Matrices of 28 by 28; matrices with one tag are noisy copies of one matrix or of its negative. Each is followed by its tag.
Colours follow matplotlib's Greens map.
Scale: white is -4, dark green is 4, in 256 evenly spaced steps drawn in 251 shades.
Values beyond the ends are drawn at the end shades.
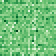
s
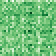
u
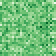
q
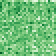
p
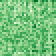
p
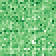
s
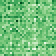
s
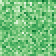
p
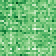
s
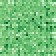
q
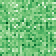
q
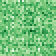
u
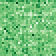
u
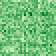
u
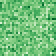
q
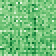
s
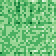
p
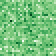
u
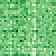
s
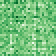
s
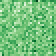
p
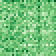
u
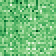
s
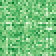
q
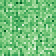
s
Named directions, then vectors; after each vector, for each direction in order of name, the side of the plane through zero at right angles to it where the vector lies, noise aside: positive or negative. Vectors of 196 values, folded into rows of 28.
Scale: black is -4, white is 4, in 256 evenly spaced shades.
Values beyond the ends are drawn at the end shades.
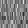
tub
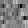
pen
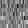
positive, negative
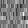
positive, negative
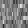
negative, negative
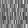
positive, positive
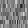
positive, negative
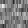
negative, negative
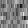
positive, negative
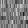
negative, positive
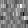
negative, positive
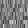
positive, positive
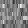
negative, negative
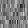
positive, negative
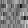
positive, negative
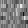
negative, positive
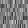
positive, positive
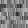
positive, negative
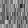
positive, positive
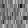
positive, positive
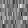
negative, negative
